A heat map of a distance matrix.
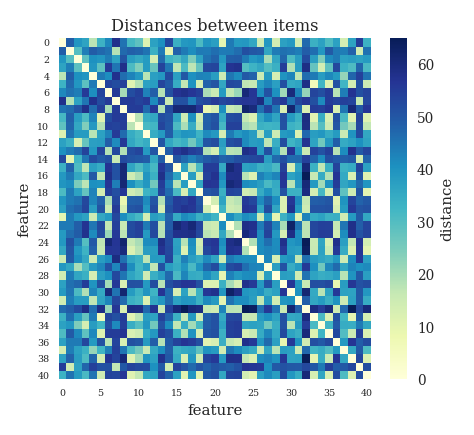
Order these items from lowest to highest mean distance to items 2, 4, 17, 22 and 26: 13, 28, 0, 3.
28, 0, 3, 13
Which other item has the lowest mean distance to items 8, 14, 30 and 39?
1
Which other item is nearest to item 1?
14
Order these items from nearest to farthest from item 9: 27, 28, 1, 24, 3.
24, 3, 28, 27, 1
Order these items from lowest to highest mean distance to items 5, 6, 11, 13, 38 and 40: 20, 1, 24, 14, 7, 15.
24, 20, 15, 1, 14, 7
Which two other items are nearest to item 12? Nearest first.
2, 27
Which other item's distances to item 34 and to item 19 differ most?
8
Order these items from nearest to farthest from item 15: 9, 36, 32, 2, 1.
2, 9, 1, 36, 32
